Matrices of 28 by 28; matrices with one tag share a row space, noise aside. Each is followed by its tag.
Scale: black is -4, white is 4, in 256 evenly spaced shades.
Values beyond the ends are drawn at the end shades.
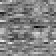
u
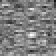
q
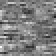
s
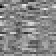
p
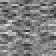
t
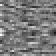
p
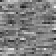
s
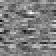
p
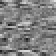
t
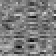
q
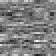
u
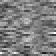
t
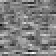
p
